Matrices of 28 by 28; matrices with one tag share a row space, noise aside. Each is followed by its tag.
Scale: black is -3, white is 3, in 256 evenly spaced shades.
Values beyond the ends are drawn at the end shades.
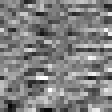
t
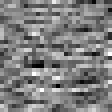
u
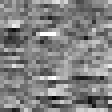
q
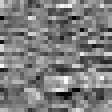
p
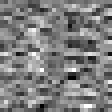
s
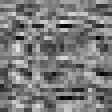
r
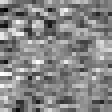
r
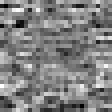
r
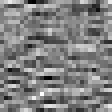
t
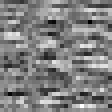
q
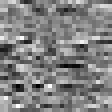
r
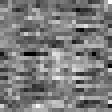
u
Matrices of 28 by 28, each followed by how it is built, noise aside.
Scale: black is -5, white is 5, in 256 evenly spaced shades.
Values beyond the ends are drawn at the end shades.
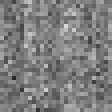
blocks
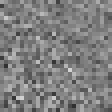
lower triangular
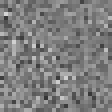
lower triangular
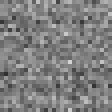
blocks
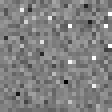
sparse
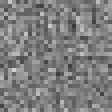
blocks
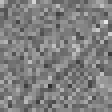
Hankel
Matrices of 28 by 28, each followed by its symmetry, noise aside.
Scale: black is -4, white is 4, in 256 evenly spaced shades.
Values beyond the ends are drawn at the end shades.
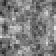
mirrored top to bottom.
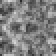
mirrored top to bottom.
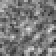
symmetric.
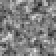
antisymmetric.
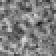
antisymmetric.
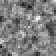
symmetric across the other diagonal.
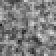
antisymmetric.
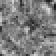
symmetric across the other diagonal.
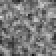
symmetric across the other diagonal.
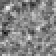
symmetric.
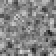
symmetric.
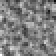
antisymmetric.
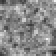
symmetric across the other diagonal.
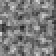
mirrored top to bottom.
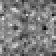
mirrored top to bottom.
